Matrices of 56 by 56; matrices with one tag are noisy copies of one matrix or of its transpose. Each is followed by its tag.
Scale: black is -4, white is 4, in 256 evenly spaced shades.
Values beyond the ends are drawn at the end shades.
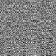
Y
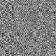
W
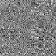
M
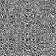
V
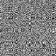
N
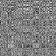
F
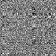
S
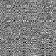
Y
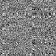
S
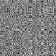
N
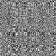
S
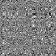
S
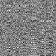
Y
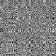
N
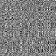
Y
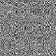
V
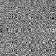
N
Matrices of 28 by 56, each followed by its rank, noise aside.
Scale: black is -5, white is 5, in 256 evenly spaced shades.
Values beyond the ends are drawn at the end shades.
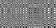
one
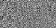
six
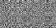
six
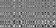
two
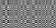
one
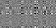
two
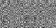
four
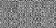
four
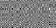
three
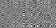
three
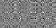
three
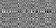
two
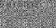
six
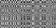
one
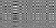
one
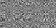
four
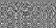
four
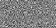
six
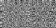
six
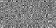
six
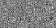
six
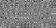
four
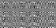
three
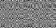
three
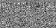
six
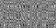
three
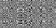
three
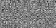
six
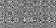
three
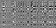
three
